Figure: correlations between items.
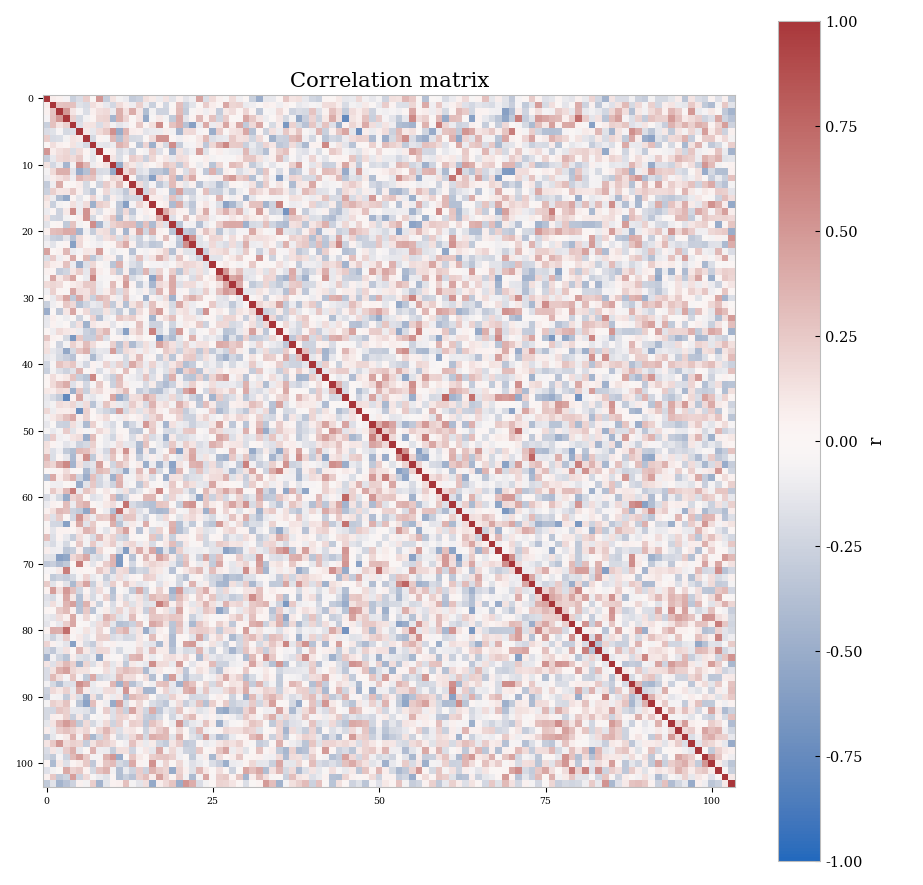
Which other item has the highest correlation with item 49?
51
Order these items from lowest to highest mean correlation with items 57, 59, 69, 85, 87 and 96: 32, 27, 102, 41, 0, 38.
0, 38, 41, 27, 102, 32
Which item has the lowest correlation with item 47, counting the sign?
5
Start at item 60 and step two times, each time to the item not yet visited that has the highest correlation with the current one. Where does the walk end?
64
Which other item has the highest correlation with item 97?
2
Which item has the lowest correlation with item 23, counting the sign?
60
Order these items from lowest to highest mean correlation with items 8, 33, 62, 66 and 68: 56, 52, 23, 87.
87, 52, 23, 56
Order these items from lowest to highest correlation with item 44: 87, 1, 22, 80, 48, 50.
48, 87, 1, 80, 50, 22
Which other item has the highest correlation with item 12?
61
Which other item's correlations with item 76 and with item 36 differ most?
17
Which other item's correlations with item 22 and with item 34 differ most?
54
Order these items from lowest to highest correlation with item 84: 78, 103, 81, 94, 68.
81, 94, 78, 68, 103
